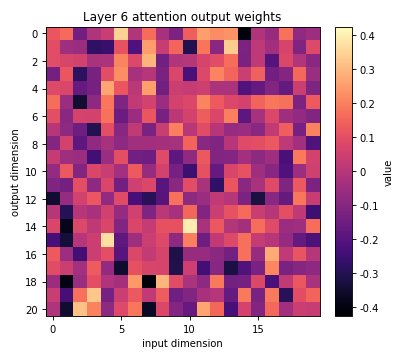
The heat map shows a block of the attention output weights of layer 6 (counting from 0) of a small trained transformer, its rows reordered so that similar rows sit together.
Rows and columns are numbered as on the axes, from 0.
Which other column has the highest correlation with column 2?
3
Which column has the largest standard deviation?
7
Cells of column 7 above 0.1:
5
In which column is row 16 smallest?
9
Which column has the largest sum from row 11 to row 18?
10
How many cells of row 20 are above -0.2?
17
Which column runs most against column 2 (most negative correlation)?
1
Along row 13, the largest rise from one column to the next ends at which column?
2
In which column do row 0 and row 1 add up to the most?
13
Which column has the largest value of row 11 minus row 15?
18
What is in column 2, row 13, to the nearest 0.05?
0
